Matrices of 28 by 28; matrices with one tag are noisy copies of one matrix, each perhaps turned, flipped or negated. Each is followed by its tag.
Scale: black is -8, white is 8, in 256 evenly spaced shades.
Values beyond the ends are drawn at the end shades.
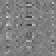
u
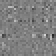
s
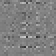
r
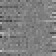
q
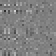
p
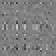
u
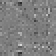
s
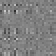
p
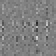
r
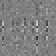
r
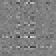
r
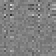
p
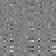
p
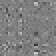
s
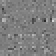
s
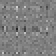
u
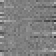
q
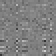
p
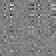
p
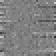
q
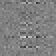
r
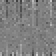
q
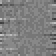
q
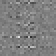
r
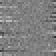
q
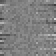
q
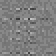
r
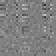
p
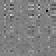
p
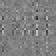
r
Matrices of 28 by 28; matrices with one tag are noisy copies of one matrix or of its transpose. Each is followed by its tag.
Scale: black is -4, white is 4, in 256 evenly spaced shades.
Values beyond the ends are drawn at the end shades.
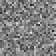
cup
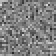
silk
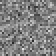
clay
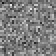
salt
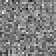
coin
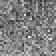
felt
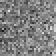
felt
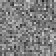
silk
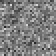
salt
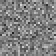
cup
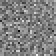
cup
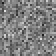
salt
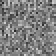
salt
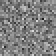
cup
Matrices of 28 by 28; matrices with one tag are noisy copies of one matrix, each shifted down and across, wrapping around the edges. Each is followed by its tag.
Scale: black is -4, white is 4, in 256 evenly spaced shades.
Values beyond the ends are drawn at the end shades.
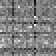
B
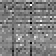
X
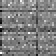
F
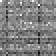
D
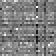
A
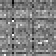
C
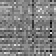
X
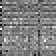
X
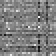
A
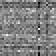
A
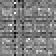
A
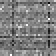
C
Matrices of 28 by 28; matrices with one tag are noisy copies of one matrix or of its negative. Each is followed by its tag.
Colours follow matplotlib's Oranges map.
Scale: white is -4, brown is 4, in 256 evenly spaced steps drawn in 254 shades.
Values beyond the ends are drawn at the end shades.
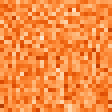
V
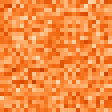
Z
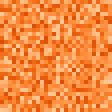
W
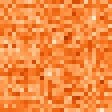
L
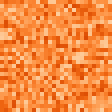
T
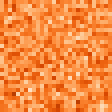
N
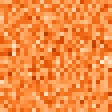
W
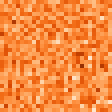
V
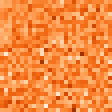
Z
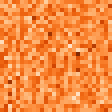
V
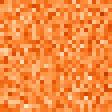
W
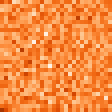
W
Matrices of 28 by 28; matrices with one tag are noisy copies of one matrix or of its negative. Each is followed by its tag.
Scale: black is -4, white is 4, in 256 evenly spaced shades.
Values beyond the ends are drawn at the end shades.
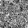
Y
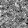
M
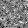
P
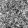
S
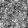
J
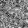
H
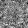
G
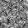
P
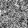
M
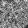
Y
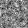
M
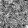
Y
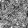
J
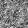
G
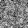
G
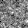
H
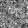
H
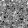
G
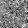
H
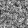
M
